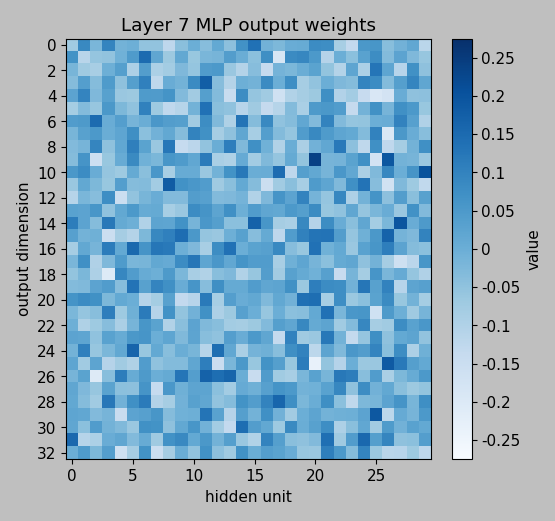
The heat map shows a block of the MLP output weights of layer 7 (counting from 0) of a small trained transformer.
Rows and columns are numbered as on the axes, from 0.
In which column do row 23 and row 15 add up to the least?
17
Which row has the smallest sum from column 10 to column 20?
4
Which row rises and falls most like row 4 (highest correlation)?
6
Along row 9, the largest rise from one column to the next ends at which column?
26
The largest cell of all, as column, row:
20, 9
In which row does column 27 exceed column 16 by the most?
5
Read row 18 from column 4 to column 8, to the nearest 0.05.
0.1 0.05 0 0 0.05
